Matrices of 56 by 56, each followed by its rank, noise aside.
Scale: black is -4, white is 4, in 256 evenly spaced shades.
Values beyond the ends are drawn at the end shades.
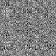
eight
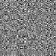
eight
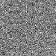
twelve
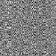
eight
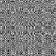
four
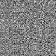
twelve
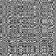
four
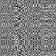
four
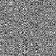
eight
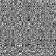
eight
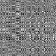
four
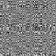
four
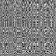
four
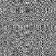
six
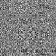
twelve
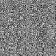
twelve
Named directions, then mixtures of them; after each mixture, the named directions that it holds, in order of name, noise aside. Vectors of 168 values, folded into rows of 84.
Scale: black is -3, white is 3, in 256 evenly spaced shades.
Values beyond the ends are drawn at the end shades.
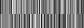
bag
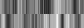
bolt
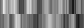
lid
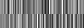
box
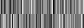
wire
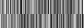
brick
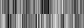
bolt, box.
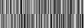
bag, brick.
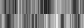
bolt.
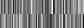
box, wire.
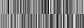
box, brick.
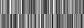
box, wire.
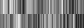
box, lid.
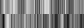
bolt, lid.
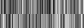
bolt, wire.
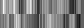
lid.
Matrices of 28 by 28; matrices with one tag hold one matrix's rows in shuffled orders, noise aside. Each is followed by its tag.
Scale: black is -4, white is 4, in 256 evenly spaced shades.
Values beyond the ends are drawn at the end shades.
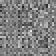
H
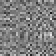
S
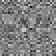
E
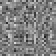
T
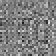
H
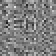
T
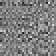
H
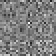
S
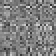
S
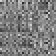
H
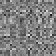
S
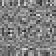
E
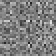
S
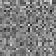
S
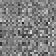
H
